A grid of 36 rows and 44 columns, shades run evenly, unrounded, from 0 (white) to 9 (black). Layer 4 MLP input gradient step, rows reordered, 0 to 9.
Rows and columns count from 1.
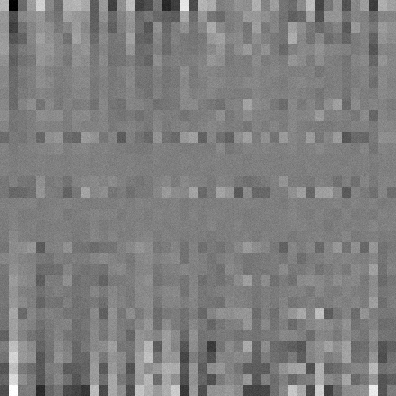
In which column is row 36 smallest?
2
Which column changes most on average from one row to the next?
28
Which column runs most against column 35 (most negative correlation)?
20
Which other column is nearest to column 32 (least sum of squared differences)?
18
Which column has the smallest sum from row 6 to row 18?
10
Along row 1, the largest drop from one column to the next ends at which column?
21
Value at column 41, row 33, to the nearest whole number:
5
